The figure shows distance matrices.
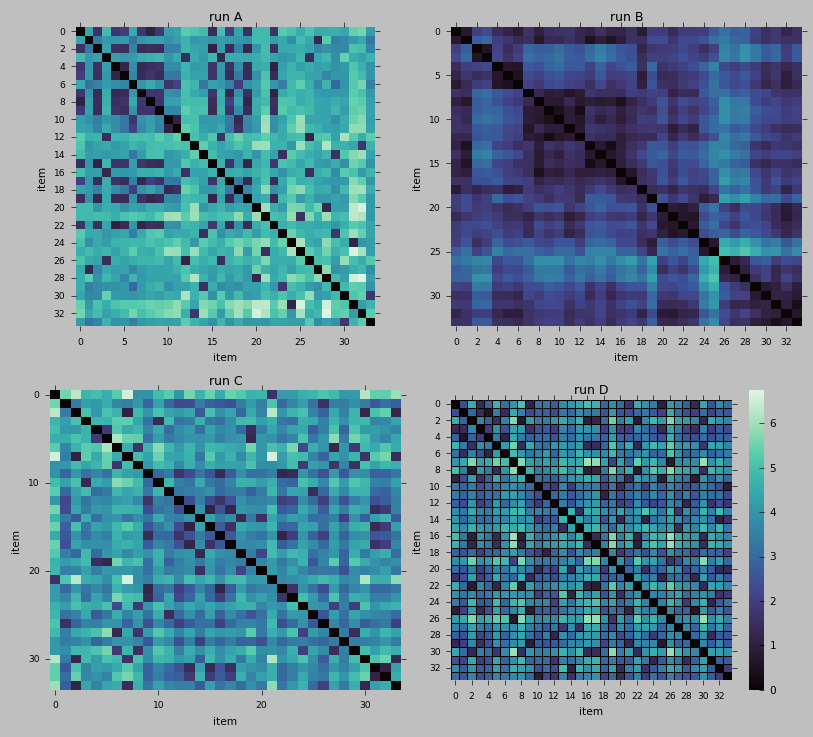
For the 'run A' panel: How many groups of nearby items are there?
10
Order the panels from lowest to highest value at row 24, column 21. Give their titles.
run B, run D, run C, run A
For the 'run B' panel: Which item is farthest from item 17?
26
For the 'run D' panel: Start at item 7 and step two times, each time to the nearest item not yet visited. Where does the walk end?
19
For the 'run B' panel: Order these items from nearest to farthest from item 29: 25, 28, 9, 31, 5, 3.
31, 28, 5, 9, 3, 25
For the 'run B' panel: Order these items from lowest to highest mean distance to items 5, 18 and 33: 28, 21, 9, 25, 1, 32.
32, 21, 1, 9, 28, 25
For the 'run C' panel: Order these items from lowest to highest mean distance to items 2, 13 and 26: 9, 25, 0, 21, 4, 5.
9, 25, 4, 5, 21, 0
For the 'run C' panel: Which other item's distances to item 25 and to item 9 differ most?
23
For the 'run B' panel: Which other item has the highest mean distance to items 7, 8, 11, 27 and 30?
25
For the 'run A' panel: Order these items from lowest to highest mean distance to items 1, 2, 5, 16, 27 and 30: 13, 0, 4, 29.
4, 0, 29, 13
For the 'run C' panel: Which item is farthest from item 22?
6
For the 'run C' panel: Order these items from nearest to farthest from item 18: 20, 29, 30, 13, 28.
20, 28, 30, 13, 29
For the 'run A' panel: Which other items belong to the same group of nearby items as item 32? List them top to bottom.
13
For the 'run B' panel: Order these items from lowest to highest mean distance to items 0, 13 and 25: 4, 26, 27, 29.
4, 29, 27, 26
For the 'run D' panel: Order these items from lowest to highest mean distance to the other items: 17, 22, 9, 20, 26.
20, 9, 22, 17, 26
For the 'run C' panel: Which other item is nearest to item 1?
26
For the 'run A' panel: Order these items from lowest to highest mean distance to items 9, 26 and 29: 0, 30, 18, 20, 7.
7, 0, 18, 20, 30
